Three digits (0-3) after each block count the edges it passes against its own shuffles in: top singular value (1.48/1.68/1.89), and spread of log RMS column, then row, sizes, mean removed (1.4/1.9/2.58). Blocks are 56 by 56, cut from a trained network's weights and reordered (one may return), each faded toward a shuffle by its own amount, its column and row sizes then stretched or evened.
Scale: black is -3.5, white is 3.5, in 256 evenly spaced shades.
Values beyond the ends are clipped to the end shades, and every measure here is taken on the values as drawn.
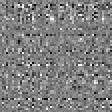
3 2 3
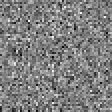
2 2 0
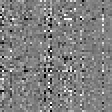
1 3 2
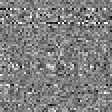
2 0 3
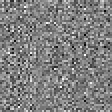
3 2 0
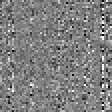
1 3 0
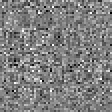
2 0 3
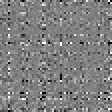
3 3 3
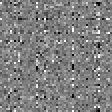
1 3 2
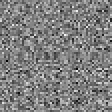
3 0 2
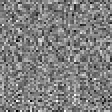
3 1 1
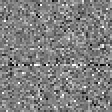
0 0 1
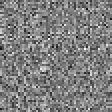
3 1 1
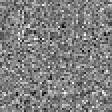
1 1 1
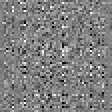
3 3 2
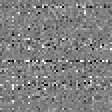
0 1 3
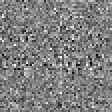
0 1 2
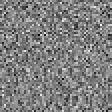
3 0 1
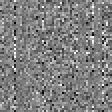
1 3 0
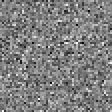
0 0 1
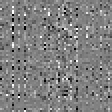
1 3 2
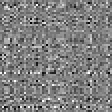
3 2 3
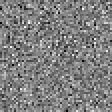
0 0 1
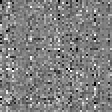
0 3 2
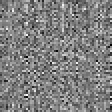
3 2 0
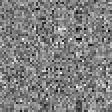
2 1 1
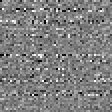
1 1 3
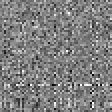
3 2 1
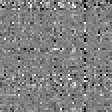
2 2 3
